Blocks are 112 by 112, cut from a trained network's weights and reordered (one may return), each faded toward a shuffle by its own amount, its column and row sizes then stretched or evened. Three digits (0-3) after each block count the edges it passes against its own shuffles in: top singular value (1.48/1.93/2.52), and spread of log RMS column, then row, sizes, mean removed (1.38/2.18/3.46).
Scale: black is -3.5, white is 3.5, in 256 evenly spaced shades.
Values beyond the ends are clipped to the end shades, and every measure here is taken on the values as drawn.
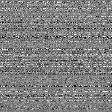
2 1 3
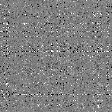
2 2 2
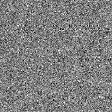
1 1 1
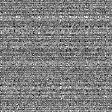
3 2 1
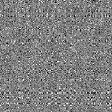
3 1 2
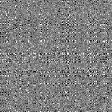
3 2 2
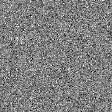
0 1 1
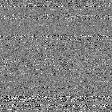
0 0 3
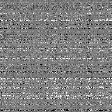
2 2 3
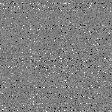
0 1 2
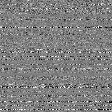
0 0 3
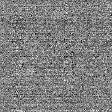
1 2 1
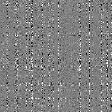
1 3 2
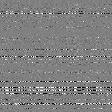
3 0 3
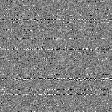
3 0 2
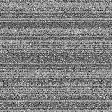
3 0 0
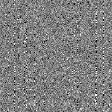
2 2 0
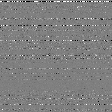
3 0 3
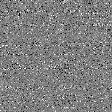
1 0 2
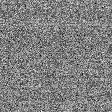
0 0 0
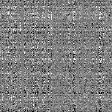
2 3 1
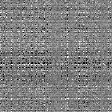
3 3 2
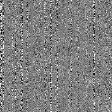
0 3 0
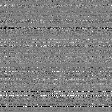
2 1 3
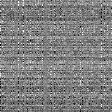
3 3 0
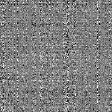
1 3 1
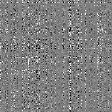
1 3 2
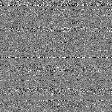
1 1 3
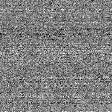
1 1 2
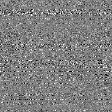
0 1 3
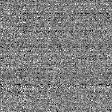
1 2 2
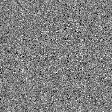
0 1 1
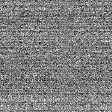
2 2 0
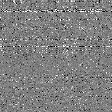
2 1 2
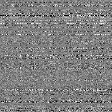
1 1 3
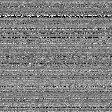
3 0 3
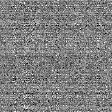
2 2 1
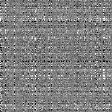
3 3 2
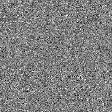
0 0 2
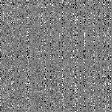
0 3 2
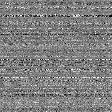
2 0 3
